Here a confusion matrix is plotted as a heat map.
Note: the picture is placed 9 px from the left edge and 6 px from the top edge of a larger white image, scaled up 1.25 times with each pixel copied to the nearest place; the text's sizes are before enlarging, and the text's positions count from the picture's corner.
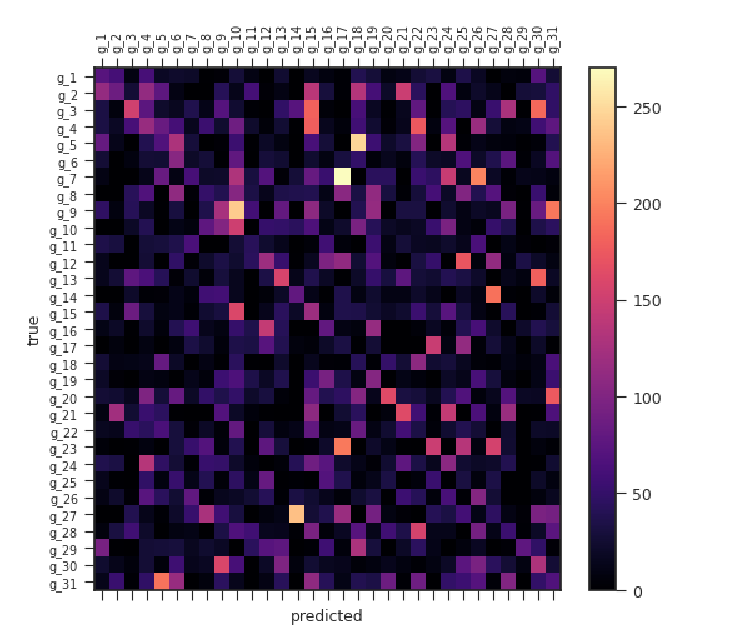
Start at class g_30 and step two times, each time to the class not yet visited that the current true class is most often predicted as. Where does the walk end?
g_10
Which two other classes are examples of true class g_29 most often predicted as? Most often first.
g_18, g_1
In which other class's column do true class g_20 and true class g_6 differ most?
g_31
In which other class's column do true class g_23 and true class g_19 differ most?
g_17
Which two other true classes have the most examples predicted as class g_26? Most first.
g_7, g_4
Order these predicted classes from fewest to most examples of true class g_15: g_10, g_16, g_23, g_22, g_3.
g_16, g_23, g_22, g_3, g_10
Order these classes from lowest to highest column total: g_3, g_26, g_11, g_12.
g_11, g_3, g_12, g_26
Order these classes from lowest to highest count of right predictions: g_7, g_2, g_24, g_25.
g_25, g_7, g_2, g_24
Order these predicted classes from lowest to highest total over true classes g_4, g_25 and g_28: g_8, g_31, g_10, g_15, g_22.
g_8, g_31, g_10, g_15, g_22
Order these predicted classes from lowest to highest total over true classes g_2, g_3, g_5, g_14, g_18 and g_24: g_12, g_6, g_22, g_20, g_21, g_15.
g_12, g_20, g_6, g_21, g_22, g_15
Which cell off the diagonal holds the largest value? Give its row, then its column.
g_7, g_17
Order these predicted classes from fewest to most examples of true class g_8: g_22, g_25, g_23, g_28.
g_28, g_22, g_23, g_25
